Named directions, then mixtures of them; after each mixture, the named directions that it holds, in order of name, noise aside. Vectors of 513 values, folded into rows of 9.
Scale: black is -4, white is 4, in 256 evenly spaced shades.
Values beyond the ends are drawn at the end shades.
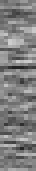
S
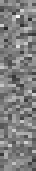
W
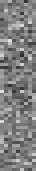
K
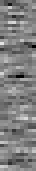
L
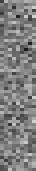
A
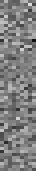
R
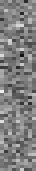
K.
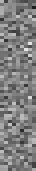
A, R.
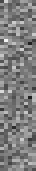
A, K, R.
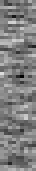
L, S.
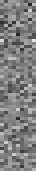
R.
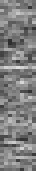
K, S.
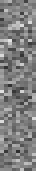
K.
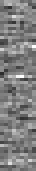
L.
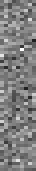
K, R.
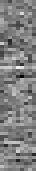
K, L, S.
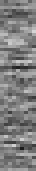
S.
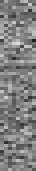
R, S.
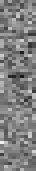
K, L, W.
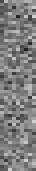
A.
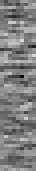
L, S.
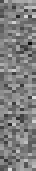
A.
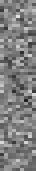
K, W.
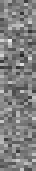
K.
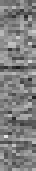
A, S, W.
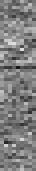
K, R, S.
